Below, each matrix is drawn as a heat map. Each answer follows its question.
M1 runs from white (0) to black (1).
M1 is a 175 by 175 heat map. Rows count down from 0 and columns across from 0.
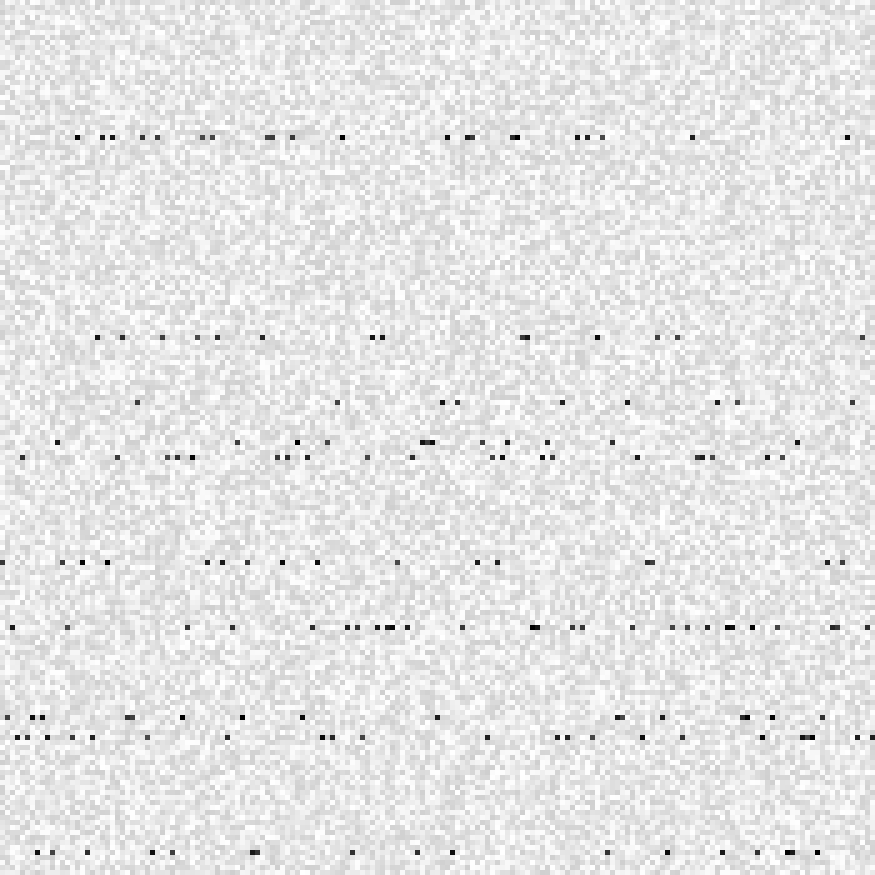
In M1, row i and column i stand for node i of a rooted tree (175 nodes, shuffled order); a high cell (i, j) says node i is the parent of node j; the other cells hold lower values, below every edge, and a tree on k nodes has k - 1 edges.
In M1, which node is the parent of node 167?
125
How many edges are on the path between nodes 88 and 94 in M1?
3
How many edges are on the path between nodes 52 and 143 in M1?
3
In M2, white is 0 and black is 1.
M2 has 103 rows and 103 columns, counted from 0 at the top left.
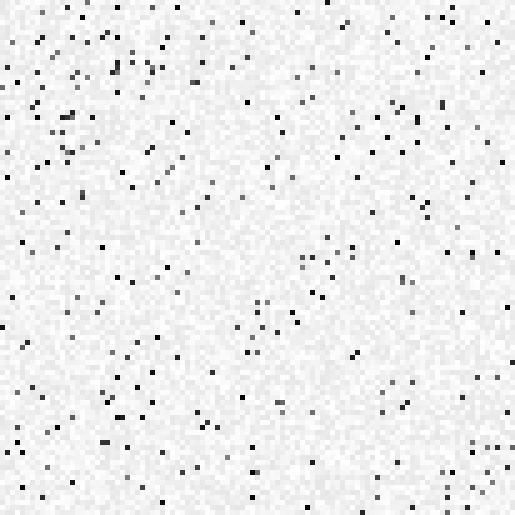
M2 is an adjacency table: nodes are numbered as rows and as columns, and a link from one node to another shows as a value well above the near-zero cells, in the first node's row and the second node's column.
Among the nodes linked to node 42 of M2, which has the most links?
node 4
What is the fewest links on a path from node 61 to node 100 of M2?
5
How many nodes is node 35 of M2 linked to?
3
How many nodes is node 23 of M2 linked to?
9
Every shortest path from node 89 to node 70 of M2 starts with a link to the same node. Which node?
node 25
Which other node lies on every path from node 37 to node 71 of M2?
node 26
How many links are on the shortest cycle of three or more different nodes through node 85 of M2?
6
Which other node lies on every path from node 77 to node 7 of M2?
node 6
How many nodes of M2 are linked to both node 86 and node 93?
1
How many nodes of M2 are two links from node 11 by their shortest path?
6
